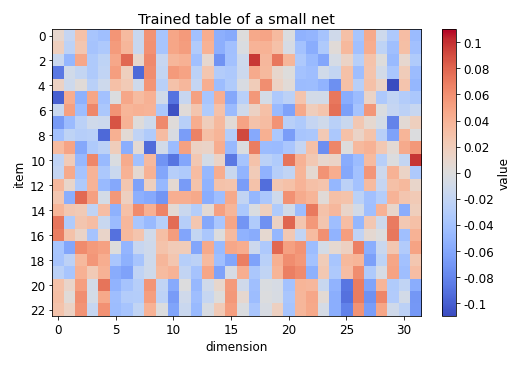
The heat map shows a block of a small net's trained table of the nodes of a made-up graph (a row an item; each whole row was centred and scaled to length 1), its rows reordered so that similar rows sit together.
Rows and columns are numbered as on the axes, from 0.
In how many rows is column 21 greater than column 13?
14
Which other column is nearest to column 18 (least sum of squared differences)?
13
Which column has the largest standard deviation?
10
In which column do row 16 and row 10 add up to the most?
31
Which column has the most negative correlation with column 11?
23
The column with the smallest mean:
7
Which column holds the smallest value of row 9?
8
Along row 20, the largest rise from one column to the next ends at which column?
26
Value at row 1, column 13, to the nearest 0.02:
0.04
